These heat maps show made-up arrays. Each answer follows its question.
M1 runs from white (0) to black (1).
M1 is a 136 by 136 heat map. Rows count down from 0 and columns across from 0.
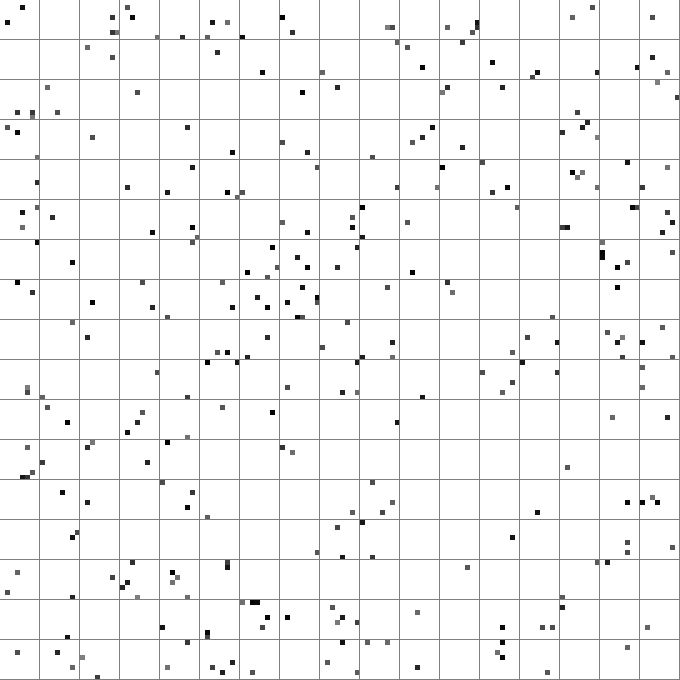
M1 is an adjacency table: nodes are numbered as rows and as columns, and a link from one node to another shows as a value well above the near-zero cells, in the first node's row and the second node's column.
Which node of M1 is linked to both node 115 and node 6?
node 22
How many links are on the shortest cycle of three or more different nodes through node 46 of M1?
3
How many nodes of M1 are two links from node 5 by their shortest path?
8
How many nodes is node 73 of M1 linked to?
1
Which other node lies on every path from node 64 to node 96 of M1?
node 14
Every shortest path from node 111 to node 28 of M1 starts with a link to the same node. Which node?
node 68
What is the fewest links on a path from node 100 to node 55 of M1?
4
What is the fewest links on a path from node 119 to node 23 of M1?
6
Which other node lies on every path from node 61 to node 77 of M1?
node 53
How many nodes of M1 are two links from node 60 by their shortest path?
7
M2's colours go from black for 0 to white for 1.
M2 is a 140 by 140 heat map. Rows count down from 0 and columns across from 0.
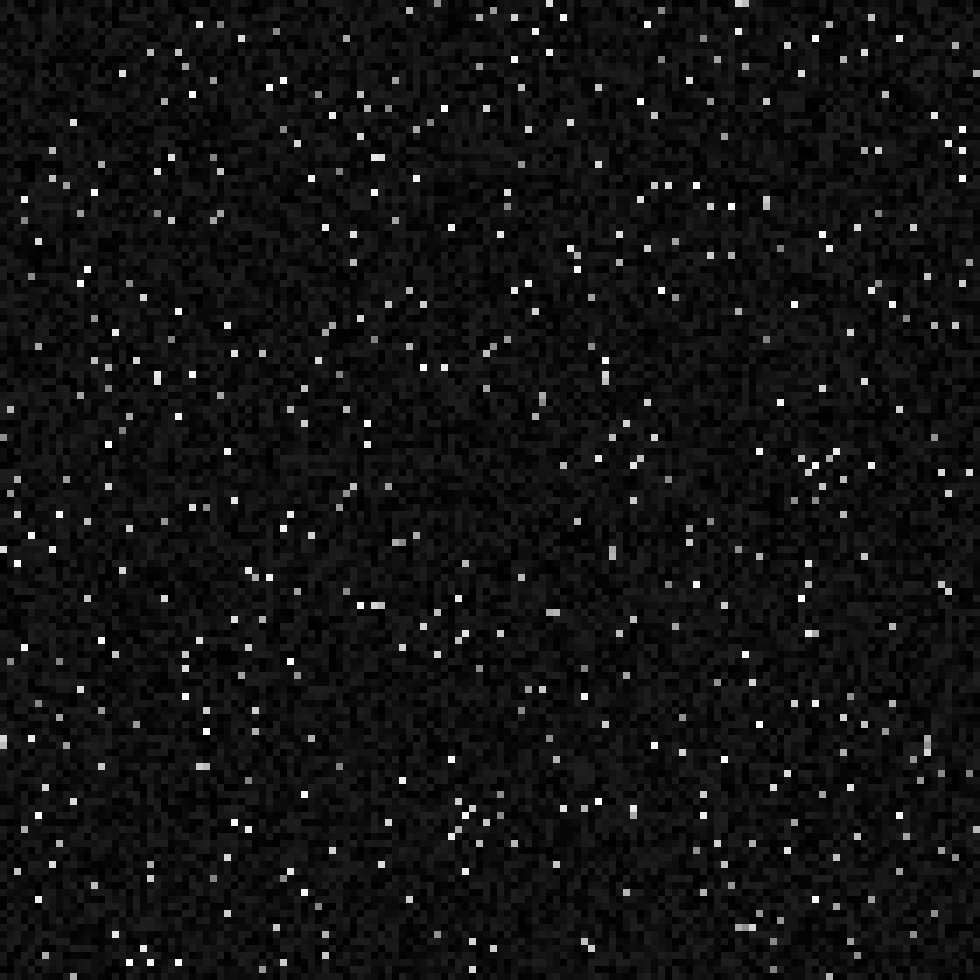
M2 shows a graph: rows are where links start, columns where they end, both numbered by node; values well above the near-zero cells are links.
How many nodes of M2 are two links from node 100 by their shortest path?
9
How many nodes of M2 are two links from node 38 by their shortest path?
3
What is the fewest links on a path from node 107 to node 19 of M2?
7
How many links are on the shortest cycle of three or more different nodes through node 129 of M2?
8
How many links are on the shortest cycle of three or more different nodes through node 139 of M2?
5
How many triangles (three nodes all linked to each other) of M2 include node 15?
2
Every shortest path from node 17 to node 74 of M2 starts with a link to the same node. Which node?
node 10
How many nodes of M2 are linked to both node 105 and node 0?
1
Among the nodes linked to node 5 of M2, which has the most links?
node 116
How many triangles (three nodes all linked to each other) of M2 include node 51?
1
